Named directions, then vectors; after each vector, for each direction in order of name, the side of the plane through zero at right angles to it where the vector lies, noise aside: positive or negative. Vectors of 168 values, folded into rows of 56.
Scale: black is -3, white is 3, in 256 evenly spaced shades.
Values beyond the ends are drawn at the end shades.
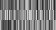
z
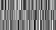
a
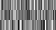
positive, negative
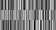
positive, positive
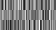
positive, positive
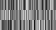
positive, positive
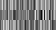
negative, negative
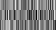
positive, negative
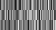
negative, positive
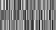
negative, negative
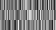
negative, positive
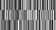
negative, positive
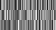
negative, positive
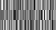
negative, negative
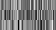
positive, negative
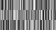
positive, positive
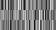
positive, positive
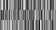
negative, negative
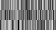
positive, negative
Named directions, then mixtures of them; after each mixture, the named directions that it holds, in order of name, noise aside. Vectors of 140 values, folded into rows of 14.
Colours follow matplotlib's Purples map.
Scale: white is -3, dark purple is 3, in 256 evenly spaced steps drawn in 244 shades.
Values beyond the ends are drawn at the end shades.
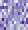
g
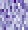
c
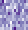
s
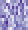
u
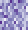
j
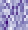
g, u.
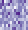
j, s.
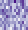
c, s.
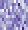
c.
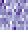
s.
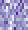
s, u.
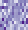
g.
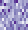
g.
